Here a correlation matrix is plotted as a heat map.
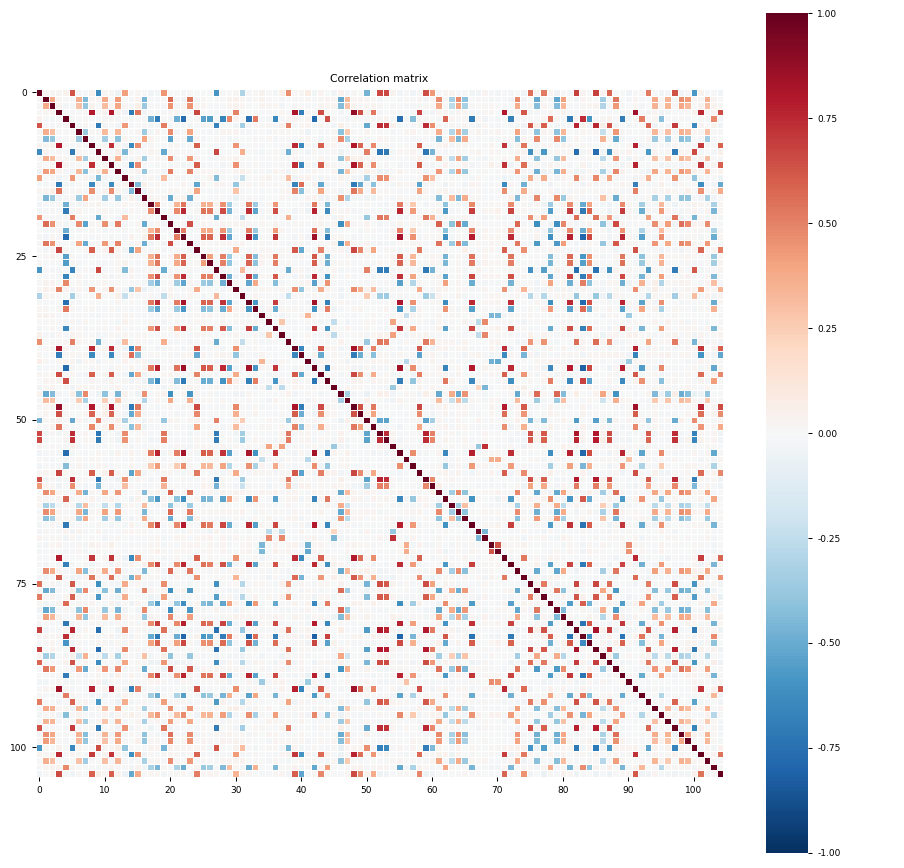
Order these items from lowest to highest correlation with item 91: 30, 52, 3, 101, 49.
52, 30, 49, 101, 3
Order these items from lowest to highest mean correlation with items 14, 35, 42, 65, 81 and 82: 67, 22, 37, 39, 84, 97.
39, 67, 37, 97, 84, 22
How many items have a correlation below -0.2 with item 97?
5
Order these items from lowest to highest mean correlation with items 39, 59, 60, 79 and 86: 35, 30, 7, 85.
35, 30, 7, 85
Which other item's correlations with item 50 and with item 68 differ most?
54
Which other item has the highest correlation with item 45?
67
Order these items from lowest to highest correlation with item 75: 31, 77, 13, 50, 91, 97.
50, 31, 91, 13, 77, 97
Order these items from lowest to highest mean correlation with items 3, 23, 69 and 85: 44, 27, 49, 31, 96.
27, 31, 44, 96, 49
